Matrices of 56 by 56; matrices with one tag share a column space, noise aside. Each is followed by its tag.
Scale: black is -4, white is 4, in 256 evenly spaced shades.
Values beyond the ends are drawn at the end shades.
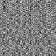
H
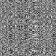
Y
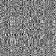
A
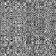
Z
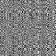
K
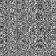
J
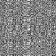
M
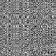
Y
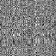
A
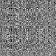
J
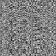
Z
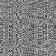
Y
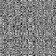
M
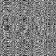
M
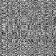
M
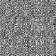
M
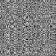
Y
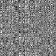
H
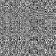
Z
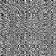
K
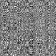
Z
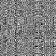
M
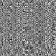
Z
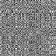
K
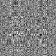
A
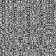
H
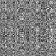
J
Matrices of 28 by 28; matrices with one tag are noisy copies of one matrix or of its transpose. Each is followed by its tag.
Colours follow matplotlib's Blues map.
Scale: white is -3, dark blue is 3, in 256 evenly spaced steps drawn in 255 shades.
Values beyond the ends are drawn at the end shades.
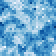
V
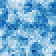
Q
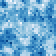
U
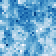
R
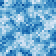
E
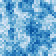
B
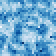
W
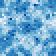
E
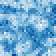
B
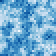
Q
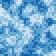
V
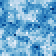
Q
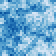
R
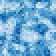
W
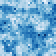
B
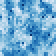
B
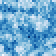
B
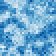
V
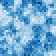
V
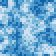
U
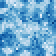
U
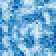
W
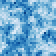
Q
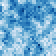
R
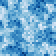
U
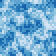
E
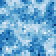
U
